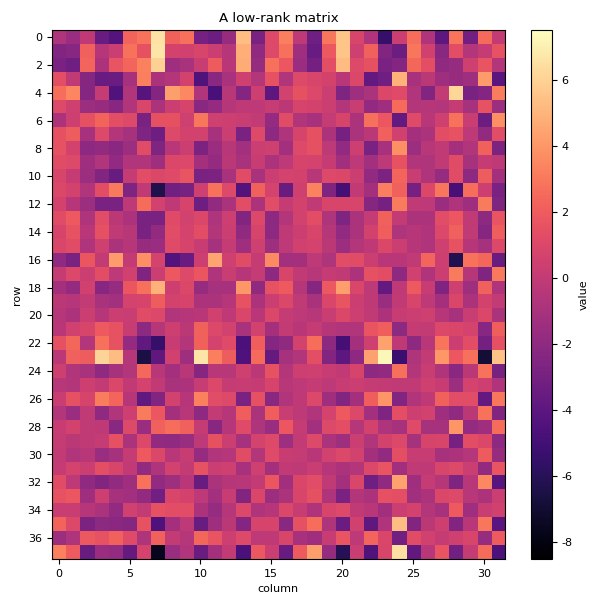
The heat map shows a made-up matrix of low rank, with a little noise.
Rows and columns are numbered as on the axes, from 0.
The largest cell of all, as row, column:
23, 23
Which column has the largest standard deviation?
7
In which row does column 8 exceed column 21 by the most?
4
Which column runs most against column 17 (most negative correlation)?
2
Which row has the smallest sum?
37
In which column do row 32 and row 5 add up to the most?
24
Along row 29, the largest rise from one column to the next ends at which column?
29
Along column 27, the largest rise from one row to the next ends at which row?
11
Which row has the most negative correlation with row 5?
36
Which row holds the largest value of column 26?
16
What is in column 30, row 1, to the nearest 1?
0
